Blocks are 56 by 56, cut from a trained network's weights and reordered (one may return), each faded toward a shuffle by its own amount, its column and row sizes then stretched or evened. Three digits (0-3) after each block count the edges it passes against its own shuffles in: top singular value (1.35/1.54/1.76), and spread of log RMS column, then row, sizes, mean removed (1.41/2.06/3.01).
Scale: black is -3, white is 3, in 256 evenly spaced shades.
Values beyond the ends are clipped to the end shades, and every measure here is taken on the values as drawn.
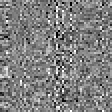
3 2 0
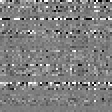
2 0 3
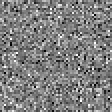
2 1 0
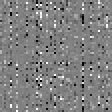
1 3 1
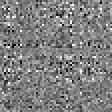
0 2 2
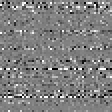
2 0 3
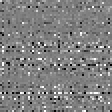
2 1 3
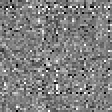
1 1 2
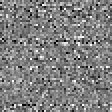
0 1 2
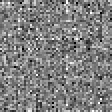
0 1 1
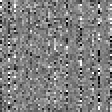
0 3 0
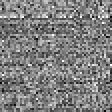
3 0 1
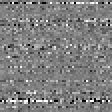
2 0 3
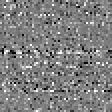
1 0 2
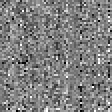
0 2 1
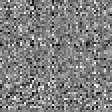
2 2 2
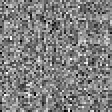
2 0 0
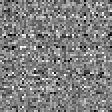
1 1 2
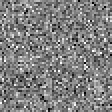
2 0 0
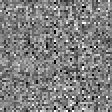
0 2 1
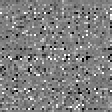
0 1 2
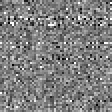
1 0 2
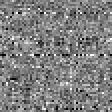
2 0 2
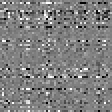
2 2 3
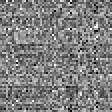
3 1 0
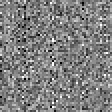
1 2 0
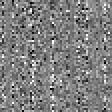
0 3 0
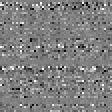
0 1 3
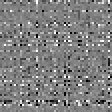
3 2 3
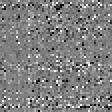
0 2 2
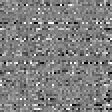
0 1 3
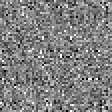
1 0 1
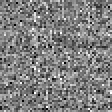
1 1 0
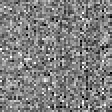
1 1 0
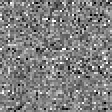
1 0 2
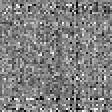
1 1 2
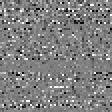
1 0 3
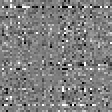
3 2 2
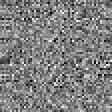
3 0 2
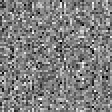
2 1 0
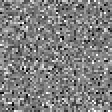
2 0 1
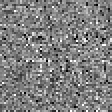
2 1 1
